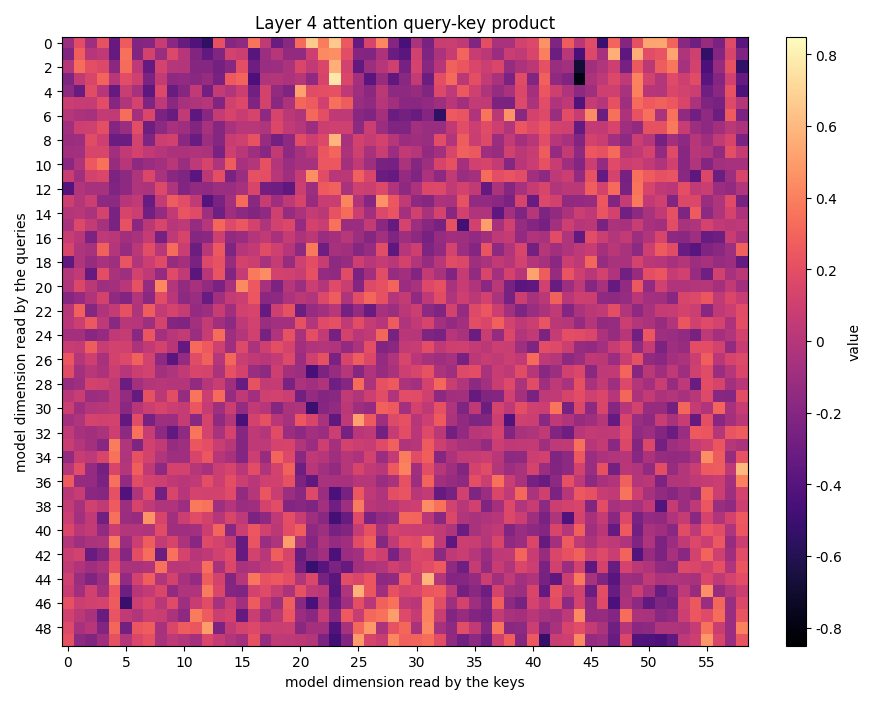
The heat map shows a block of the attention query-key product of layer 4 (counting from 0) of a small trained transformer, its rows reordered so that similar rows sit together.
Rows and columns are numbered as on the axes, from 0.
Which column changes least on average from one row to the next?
57
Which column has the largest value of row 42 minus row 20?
39
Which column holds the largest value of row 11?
21
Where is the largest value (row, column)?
3, 23
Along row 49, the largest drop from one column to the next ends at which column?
41
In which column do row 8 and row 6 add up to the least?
11
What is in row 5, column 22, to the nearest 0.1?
0.1
